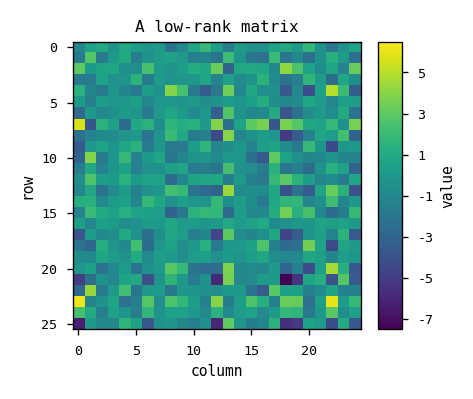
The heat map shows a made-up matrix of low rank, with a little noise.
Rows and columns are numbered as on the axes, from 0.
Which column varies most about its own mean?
18
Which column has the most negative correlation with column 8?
11
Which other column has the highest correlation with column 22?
9
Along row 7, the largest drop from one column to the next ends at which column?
1
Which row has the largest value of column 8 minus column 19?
21
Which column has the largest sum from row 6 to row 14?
13
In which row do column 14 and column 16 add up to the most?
7
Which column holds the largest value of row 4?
22
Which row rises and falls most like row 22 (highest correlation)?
10
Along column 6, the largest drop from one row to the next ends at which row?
25
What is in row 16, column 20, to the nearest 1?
0
